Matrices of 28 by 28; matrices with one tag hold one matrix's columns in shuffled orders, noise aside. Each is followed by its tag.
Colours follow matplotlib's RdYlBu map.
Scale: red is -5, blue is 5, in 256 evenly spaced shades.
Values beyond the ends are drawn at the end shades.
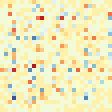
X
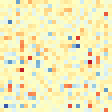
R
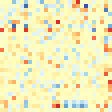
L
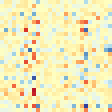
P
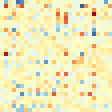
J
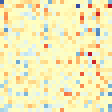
J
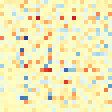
X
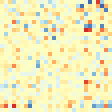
L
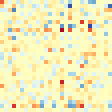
L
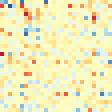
J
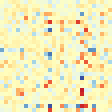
P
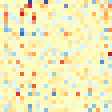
J
